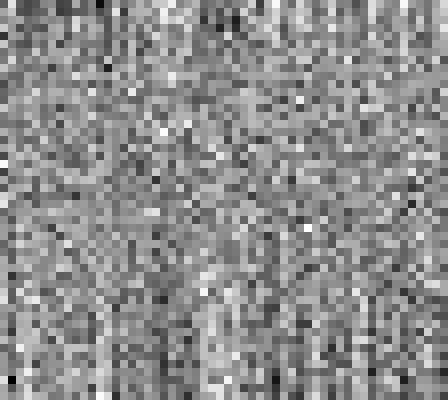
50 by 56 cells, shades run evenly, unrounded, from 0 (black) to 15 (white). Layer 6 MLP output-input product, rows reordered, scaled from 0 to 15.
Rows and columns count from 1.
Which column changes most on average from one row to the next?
1
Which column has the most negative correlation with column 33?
51
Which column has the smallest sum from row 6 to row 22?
18
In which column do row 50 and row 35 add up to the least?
38
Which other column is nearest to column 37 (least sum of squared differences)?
7
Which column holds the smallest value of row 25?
10
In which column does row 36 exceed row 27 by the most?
55
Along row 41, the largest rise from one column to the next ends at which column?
40
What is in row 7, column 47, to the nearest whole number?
8
